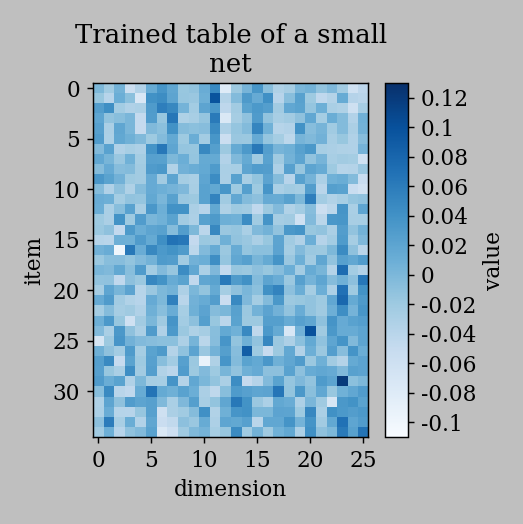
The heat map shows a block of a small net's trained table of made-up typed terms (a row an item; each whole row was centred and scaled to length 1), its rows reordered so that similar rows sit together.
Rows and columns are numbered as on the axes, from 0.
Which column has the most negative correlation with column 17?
11
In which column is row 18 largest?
23
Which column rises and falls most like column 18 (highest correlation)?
1
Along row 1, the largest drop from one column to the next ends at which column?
12
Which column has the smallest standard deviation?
9
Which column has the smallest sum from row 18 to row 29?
4
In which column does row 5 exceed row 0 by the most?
3
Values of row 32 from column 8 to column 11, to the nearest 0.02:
-0.02 0 0.04 -0.04
